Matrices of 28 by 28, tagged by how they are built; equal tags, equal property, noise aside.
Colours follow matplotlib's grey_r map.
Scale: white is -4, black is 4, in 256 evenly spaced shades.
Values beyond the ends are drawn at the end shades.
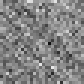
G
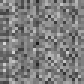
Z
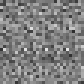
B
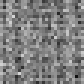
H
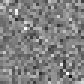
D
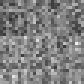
H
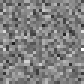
B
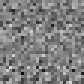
B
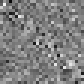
D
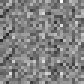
Z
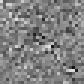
D
